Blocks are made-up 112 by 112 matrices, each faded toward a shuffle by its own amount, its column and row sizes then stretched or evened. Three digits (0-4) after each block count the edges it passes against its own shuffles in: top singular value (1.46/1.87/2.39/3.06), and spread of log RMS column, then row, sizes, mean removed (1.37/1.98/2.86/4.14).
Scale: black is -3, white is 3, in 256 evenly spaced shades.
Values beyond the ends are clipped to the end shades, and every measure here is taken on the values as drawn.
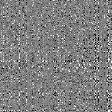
3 3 2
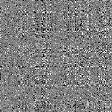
3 3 2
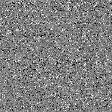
1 0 2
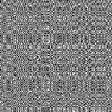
4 2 1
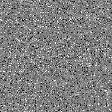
1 0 2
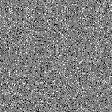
2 0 0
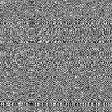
4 0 3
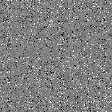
0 2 2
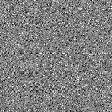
2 0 1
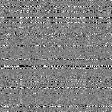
3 1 4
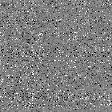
1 1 2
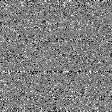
1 0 3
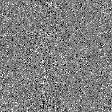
1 2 0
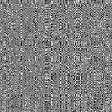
4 3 0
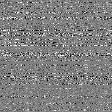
1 0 4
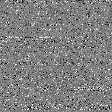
0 0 3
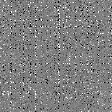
0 3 2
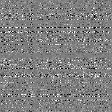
0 2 4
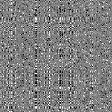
4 3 1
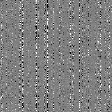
3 4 0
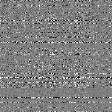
2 2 4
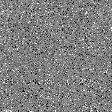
0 1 2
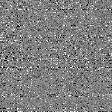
2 2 3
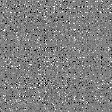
1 2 3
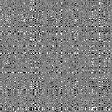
4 3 3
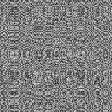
4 0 0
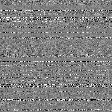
1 0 4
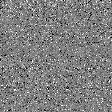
1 0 2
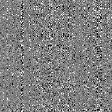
2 3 2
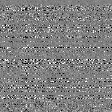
2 1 4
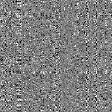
3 3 1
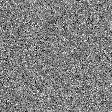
0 0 0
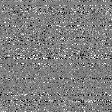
0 1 4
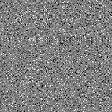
3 0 1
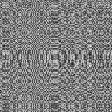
4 1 2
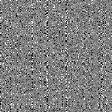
3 3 1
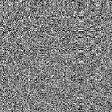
3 2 2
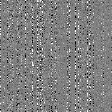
1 4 0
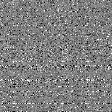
2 1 3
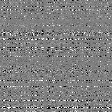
3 2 4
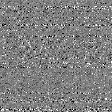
1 1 3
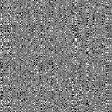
3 3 1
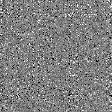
1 2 2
